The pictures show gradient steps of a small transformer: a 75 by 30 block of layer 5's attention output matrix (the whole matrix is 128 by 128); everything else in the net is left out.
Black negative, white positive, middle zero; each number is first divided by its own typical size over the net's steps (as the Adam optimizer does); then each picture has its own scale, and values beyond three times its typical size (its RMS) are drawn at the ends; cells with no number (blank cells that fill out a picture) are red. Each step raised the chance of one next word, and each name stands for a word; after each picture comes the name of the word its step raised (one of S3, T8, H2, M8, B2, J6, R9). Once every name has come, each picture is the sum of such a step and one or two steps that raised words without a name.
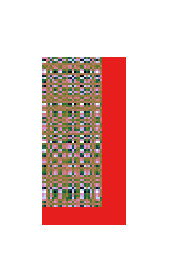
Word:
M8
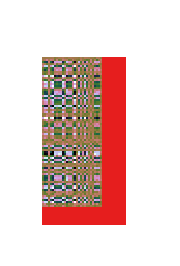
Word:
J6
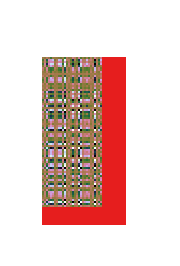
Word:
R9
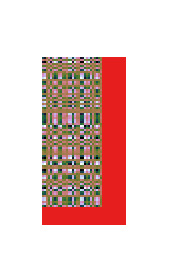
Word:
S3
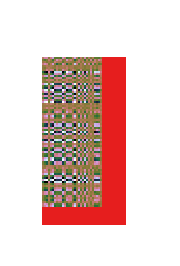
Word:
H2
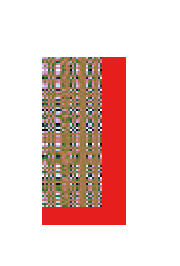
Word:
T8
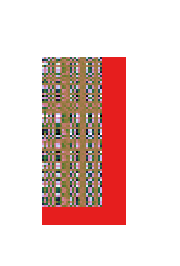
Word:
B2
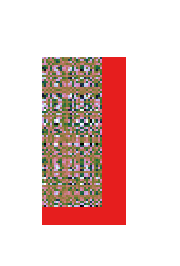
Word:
T8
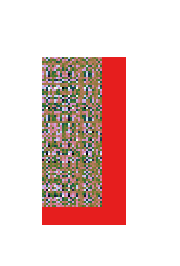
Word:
J6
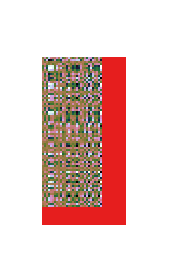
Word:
T8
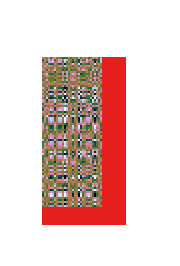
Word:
S3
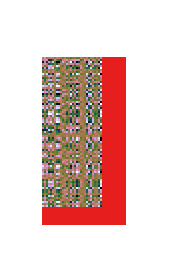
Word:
M8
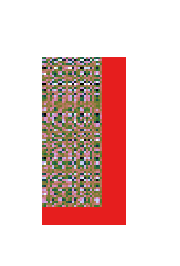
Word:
H2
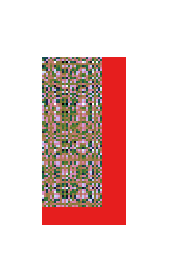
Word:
M8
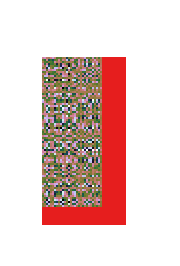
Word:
R9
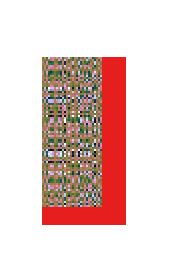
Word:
M8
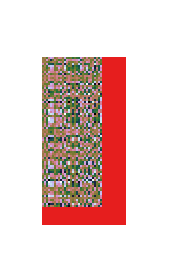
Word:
H2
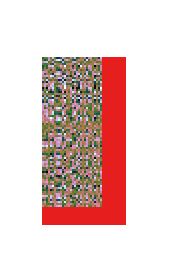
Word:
J6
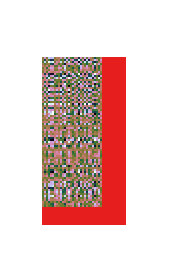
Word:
M8
